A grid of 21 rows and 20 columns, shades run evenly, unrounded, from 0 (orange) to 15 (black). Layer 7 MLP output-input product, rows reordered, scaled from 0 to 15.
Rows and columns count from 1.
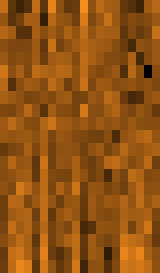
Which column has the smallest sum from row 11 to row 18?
6
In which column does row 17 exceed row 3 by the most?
11
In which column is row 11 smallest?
19
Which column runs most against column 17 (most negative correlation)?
14
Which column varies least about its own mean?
13
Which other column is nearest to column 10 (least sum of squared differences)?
3
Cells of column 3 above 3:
18
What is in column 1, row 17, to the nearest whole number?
8
